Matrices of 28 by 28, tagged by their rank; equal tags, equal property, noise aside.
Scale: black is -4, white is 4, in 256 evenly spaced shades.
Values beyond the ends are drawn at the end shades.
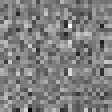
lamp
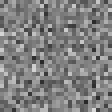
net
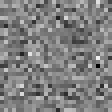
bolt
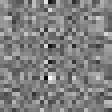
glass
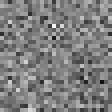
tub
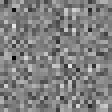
tub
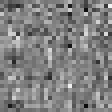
tub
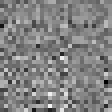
bolt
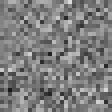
net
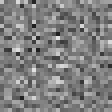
lamp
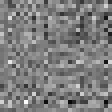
bolt
